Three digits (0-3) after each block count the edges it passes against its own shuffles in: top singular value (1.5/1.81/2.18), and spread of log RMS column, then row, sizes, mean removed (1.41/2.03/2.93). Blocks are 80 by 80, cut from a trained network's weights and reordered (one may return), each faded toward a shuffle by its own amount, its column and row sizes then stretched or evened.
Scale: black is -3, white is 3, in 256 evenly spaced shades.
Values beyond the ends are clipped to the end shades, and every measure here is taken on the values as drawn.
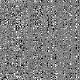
1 3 2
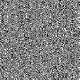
2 2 0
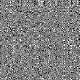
2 2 2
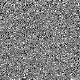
0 1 2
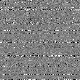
0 0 3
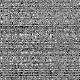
3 2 1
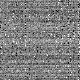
2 2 0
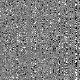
1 3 1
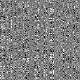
2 3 1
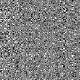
2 2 1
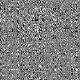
1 3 2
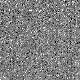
0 0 1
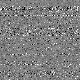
0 0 3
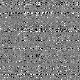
1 1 3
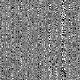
2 3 0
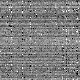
3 2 0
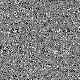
0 0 2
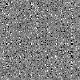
1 2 1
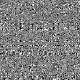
1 1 2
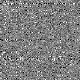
1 1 2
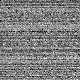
3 0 1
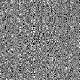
2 2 0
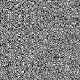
2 1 0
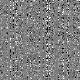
1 3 1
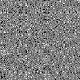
3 1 1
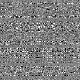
2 0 3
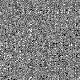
1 0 1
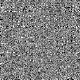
0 1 2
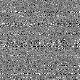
0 0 3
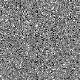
0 1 1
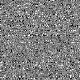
1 0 2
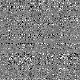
0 2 3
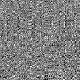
2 1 1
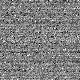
1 0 1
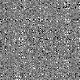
0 2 2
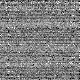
3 1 1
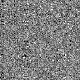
1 1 1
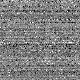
2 0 2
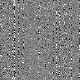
1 3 1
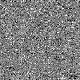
1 0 1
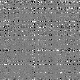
1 2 3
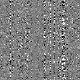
1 3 1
